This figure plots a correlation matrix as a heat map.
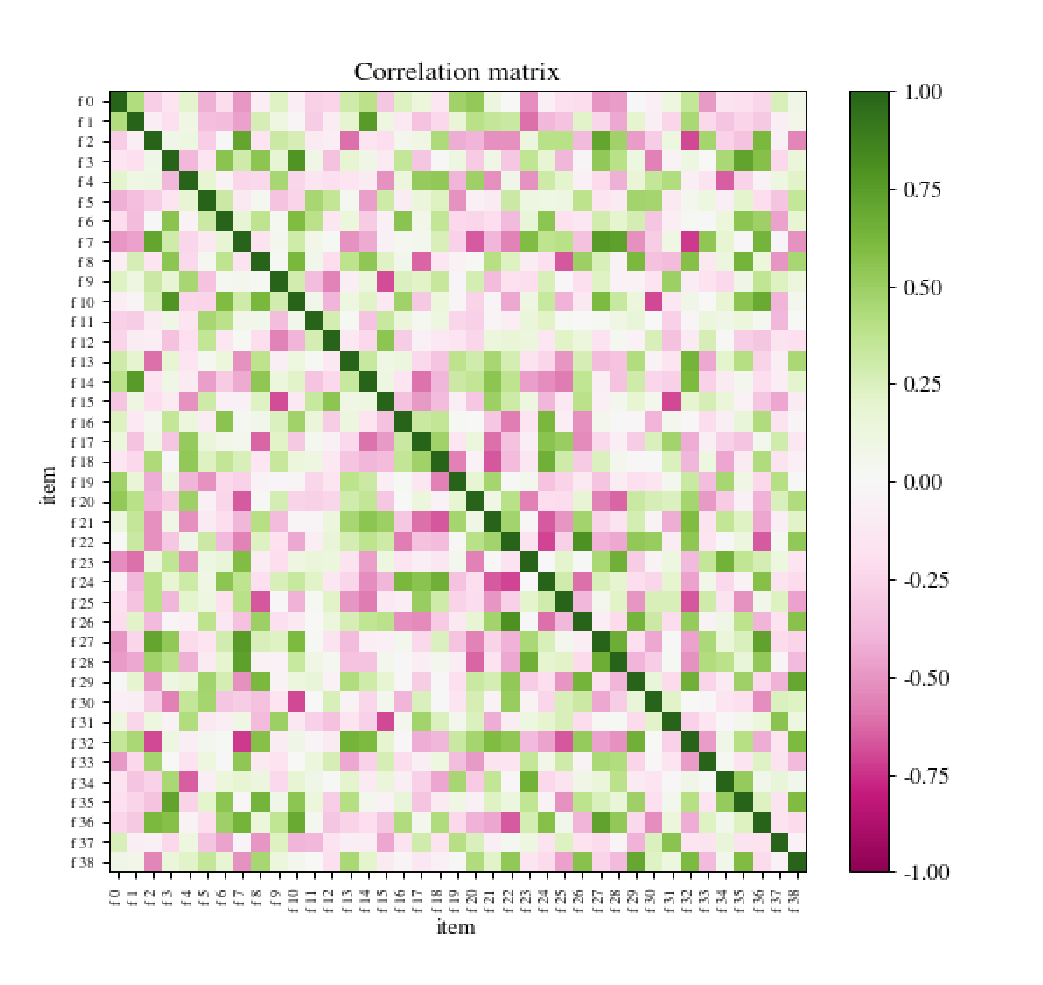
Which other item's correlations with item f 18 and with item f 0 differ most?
f 19
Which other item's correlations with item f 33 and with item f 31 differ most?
f 15
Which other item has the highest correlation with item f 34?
f 23
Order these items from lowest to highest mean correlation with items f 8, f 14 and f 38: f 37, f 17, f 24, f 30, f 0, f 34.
f 17, f 24, f 37, f 30, f 34, f 0
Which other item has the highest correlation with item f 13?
f 32
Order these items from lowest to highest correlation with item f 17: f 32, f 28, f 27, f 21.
f 21, f 32, f 27, f 28
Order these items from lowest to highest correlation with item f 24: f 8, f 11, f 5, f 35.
f 8, f 35, f 5, f 11
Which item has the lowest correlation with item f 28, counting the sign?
f 20
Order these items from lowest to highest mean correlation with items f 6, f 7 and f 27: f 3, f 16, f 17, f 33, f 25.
f 17, f 25, f 16, f 33, f 3
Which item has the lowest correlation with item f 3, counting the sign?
f 30
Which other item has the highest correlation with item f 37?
f 31
